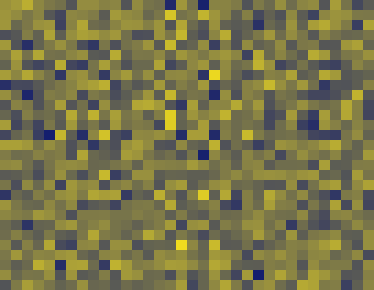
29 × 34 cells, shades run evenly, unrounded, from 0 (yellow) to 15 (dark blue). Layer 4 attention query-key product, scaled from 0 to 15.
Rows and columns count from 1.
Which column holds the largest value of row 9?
1
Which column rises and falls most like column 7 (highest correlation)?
16
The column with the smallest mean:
21
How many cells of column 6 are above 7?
20
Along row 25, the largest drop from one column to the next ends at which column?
17
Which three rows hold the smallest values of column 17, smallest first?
25, 4, 3
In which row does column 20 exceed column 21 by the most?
10
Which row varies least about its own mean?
22
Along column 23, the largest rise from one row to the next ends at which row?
15
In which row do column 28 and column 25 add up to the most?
13
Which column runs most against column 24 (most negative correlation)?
12
